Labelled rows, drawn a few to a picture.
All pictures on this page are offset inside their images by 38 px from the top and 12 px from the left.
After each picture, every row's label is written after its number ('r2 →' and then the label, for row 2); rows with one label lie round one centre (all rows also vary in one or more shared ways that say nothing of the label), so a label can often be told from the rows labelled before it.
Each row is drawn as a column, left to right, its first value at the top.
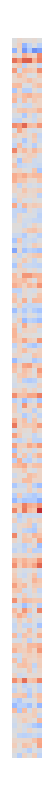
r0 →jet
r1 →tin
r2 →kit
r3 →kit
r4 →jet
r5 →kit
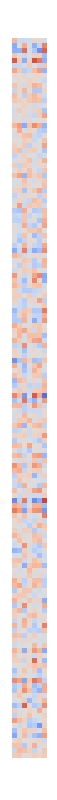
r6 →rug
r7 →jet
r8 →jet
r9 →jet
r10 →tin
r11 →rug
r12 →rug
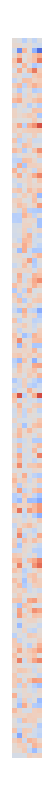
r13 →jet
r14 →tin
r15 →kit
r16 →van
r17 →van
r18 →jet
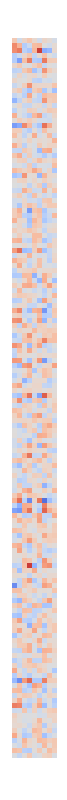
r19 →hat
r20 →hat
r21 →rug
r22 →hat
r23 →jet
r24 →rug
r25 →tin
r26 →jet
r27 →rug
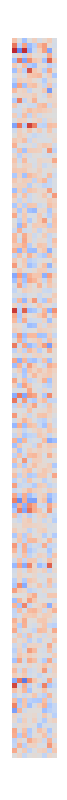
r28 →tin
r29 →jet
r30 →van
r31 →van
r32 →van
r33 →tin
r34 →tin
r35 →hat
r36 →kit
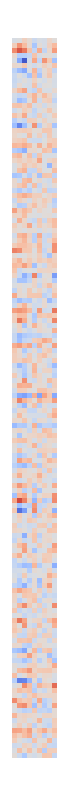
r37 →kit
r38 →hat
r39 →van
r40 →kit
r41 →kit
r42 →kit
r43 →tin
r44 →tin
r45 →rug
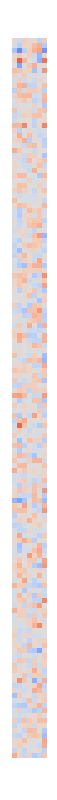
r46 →tin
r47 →jet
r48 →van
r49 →kit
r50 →tin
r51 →van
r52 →rug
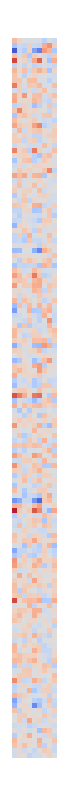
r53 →jet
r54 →van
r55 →kit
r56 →van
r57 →van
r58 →van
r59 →tin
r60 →hat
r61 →jet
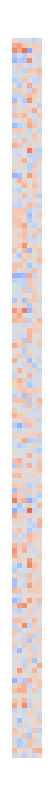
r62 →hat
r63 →tin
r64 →van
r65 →jet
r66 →jet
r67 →rug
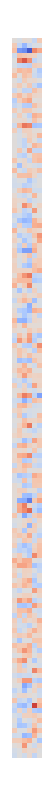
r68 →hat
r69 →tin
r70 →kit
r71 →jet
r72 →kit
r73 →kit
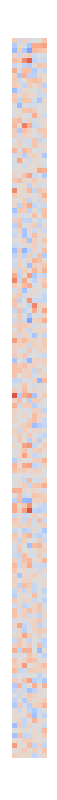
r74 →tin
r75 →rug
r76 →tin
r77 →kit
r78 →van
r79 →hat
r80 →tin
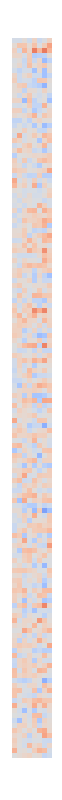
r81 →jet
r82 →jet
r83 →hat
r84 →tin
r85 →rug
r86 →kit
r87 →kit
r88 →hat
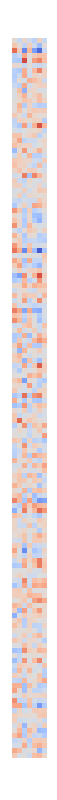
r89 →rug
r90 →jet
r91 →hat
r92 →kit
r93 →jet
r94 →van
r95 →rug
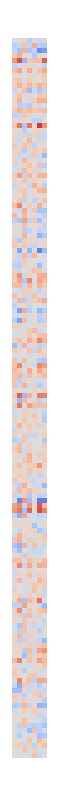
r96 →kit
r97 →kit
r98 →rug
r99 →van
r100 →jet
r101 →van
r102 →tin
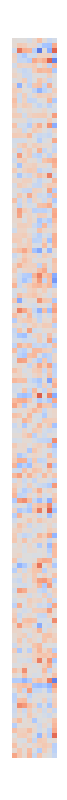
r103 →tin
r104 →kit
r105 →kit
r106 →jet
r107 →hat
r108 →hat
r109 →kit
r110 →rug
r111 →van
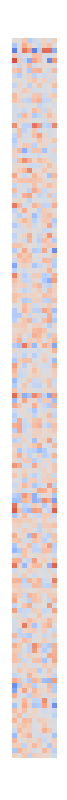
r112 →kit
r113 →jet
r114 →rug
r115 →van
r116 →jet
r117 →jet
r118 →rug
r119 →van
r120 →van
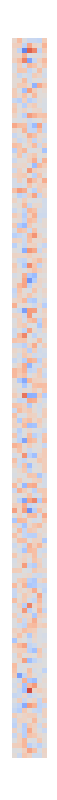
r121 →tin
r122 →hat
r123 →hat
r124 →jet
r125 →kit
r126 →van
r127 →rug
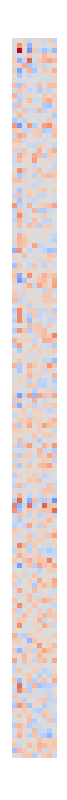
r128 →van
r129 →jet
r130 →jet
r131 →kit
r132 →kit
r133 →hat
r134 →rug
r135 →rug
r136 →jet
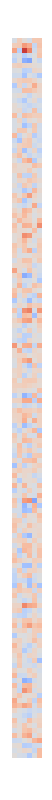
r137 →kit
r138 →hat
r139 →van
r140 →van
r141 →van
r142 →rug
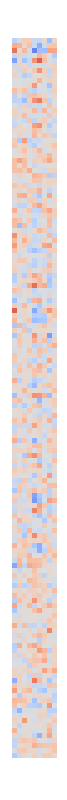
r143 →van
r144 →hat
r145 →van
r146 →hat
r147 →jet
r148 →kit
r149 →kit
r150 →kit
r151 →tin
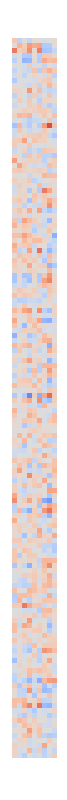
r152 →rug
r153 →van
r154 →van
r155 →jet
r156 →hat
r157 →jet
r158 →tin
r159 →van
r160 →rug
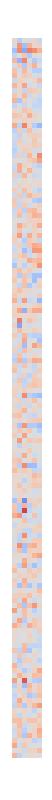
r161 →rug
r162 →van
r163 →rug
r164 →van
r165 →kit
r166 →kit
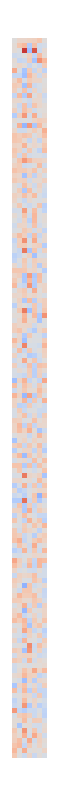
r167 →jet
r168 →van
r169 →kit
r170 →hat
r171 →van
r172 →kit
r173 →tin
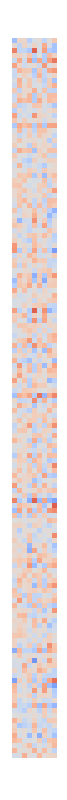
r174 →kit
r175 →van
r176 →tin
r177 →jet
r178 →rug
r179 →tin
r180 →jet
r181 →hat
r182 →rug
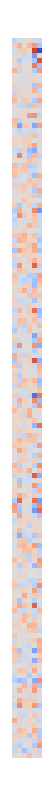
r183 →van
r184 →hat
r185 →van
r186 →rug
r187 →kit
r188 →rug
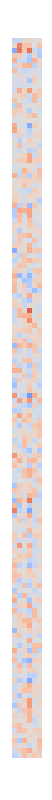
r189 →van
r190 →tin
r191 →jet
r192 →rug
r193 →tin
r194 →jet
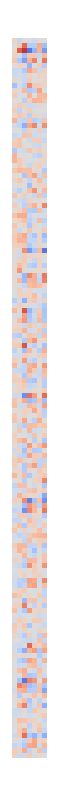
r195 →kit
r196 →van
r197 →jet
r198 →hat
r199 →rug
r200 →jet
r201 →kit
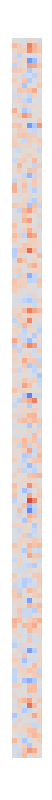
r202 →van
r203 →van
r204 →kit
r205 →hat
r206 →jet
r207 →van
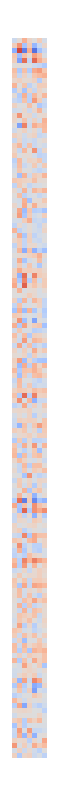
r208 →hat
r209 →van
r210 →tin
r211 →kit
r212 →kit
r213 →rug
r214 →van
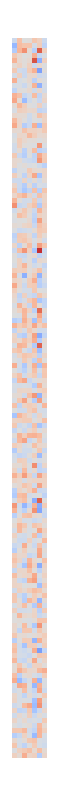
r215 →kit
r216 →tin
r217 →tin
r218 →jet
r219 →tin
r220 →kit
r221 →kit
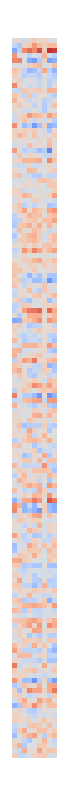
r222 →tin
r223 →kit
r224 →kit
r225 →van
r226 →hat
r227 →rug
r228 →rug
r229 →rug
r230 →jet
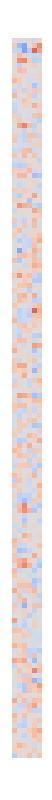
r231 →hat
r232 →kit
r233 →kit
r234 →jet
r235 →kit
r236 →tin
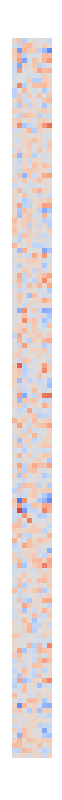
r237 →kit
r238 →rug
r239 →jet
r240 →hat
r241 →rug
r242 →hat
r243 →van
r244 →jet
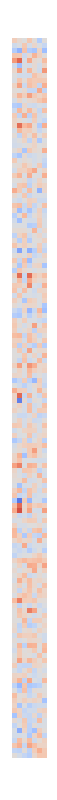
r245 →rug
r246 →van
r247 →van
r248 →hat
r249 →hat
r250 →kit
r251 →jet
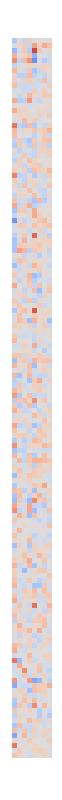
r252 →jet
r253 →rug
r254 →kit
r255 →kit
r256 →van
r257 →tin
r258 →jet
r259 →van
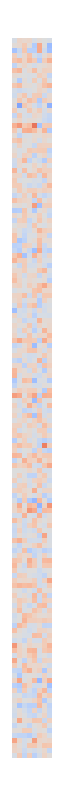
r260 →hat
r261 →rug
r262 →tin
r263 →tin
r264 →van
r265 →hat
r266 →jet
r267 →rug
